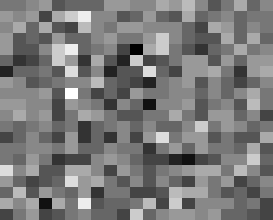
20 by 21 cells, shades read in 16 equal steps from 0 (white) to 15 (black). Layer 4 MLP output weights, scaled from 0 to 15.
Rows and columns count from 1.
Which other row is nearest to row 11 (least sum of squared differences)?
3
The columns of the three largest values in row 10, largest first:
12, 9, 5
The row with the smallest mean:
16
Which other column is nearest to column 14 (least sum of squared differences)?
2
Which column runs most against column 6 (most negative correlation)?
10
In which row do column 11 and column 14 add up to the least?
20
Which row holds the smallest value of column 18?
4
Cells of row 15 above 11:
3
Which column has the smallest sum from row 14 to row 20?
7
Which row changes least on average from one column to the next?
1
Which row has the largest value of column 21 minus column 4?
11
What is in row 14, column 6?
6
